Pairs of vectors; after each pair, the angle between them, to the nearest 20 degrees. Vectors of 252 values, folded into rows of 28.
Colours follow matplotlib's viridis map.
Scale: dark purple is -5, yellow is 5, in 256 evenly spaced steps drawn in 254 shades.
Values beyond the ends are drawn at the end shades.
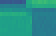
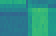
140 degrees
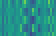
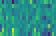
100 degrees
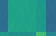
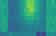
120 degrees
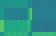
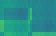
20 degrees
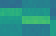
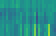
120 degrees
